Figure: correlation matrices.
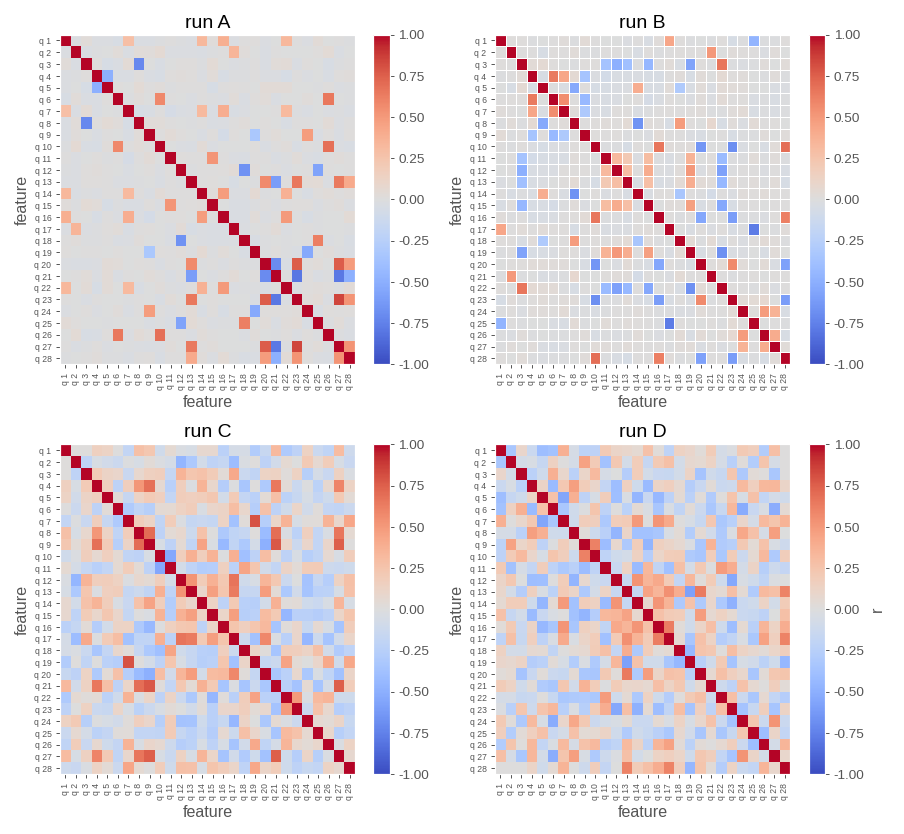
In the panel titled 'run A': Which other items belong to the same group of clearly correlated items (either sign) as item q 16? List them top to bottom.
q 1, q 7, q 14, q 22
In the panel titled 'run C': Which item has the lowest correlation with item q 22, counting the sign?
q 15
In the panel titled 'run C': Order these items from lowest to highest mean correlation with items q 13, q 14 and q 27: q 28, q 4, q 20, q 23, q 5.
q 23, q 20, q 28, q 5, q 4
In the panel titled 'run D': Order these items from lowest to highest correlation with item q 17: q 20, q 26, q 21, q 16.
q 21, q 20, q 26, q 16
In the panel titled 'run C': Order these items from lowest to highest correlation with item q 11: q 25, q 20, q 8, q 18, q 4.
q 4, q 20, q 8, q 25, q 18
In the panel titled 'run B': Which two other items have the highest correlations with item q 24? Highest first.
q 26, q 27
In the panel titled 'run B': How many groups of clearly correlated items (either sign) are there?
7
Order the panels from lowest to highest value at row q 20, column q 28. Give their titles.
run B, run C, run D, run A
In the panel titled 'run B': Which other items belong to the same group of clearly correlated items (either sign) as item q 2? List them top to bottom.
q 21
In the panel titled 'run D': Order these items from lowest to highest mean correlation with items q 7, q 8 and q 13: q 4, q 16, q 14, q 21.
q 14, q 21, q 16, q 4
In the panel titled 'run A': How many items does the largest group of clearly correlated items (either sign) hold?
6
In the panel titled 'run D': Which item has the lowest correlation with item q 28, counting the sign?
q 19
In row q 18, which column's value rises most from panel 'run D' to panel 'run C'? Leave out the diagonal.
q 19
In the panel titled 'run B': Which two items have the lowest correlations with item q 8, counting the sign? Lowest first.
q 14, q 5
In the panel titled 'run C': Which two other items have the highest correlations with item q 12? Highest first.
q 17, q 13
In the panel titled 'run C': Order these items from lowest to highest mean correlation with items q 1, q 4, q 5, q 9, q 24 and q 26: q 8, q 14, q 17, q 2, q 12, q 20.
q 20, q 17, q 12, q 2, q 14, q 8
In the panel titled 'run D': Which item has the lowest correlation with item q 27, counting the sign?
q 6
